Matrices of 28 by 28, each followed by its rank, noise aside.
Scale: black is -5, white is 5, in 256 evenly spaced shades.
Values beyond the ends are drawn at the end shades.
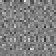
three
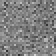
five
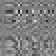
two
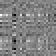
one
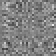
three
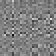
two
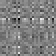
one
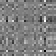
two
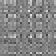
two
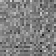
five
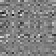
three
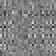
three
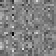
five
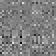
three
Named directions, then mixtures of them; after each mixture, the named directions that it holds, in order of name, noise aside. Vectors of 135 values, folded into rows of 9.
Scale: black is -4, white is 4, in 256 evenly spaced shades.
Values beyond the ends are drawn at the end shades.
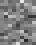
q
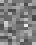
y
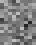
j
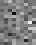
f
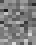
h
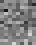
h.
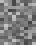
j, y.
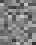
j, q, y.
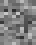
h, j, q.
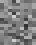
f, j.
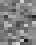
q, y.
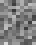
j, q, y.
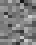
q.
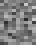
f, y.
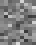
q.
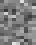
f, h, q.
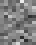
q.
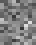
j.
